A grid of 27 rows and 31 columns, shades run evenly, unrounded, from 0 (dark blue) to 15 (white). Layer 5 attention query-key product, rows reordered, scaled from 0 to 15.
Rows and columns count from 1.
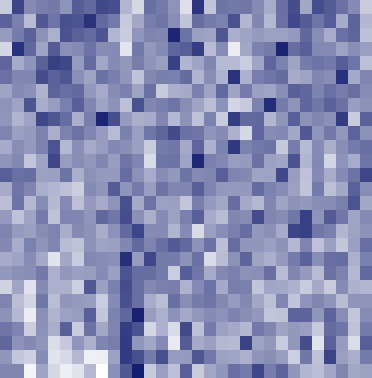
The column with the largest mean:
3
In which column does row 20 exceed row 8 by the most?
15
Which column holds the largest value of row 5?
21
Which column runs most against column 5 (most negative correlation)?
11
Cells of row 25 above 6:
24
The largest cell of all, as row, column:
27, 9
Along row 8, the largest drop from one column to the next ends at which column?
12
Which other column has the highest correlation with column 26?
28
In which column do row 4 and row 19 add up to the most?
18
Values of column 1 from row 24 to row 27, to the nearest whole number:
6 5 8 7
